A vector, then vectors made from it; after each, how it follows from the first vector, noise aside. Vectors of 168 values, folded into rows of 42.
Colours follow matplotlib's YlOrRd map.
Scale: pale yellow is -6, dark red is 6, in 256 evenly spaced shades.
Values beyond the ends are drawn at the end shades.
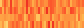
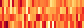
negated, scaled up.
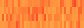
wrapped around, negated, shrunk.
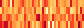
negated, scaled up.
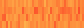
wrapped around, negated, shrunk.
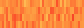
wrapped around, negated, shrunk.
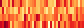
negated, scaled up.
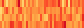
wrapped around, negated.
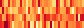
negated, scaled up.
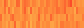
wrapped around, negated, shrunk.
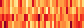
negated, scaled up.
